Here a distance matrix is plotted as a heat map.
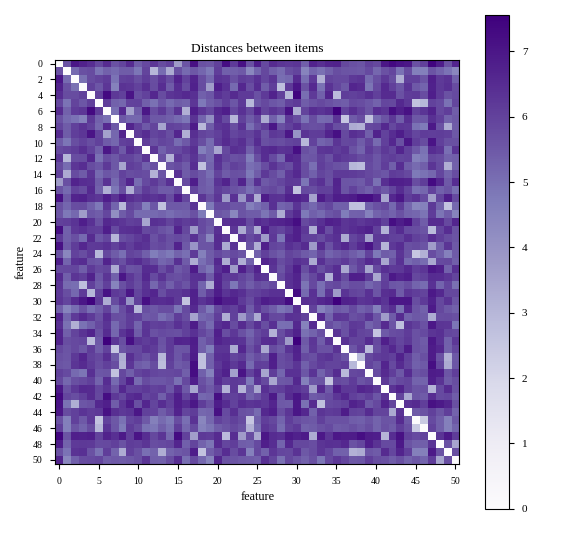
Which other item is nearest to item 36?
7
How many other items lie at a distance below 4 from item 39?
4
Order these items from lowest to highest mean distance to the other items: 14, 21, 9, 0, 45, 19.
19, 45, 14, 21, 9, 0
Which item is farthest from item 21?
0
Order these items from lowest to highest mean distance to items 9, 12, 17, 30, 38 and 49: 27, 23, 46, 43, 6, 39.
6, 46, 23, 39, 27, 43
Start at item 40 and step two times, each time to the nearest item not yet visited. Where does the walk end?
27
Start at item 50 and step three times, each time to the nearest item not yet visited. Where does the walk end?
28
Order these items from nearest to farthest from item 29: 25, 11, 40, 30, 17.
40, 25, 11, 17, 30
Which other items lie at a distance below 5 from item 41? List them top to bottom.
17, 21, 23, 25, 32, 47
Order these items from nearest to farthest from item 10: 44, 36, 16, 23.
16, 36, 23, 44
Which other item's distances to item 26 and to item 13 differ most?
38
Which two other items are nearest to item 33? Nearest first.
43, 2
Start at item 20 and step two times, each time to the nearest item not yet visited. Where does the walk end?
18
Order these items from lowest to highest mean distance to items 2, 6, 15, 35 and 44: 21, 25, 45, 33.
33, 45, 25, 21
